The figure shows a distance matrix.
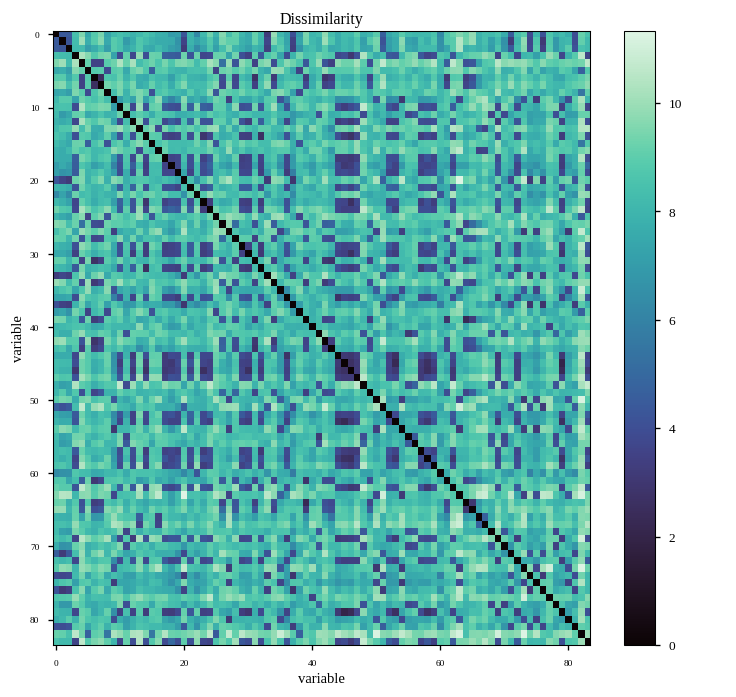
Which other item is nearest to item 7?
6
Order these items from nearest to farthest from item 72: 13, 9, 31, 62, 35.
62, 9, 35, 31, 13
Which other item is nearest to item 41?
55
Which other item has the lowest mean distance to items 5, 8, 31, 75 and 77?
38
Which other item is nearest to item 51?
76
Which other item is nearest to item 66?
16
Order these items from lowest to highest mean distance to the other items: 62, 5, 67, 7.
62, 7, 5, 67
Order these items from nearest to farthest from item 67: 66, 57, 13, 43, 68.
13, 66, 43, 68, 57
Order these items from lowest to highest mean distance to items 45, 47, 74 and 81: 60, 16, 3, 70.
3, 60, 70, 16
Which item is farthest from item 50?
82
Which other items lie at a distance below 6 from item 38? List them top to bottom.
5, 8, 15, 25, 82
